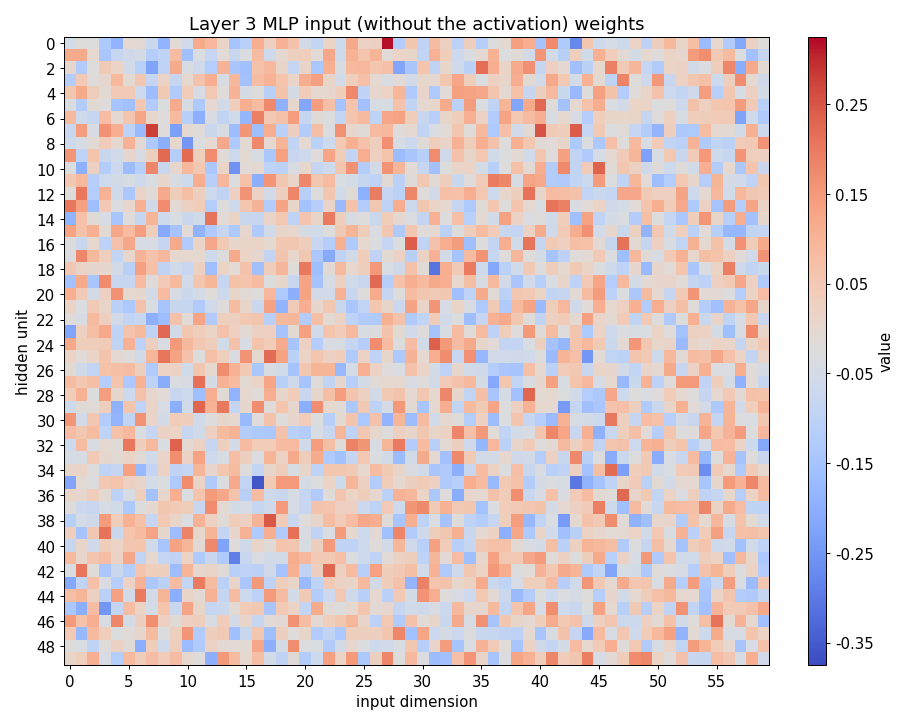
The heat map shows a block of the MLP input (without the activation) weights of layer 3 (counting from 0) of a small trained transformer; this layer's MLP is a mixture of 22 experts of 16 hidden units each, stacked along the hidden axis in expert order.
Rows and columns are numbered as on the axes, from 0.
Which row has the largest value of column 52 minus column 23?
13
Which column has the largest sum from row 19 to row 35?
17
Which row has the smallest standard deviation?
3
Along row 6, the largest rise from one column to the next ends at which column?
16
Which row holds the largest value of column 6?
44
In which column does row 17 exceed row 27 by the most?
8
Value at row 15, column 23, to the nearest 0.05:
0.05
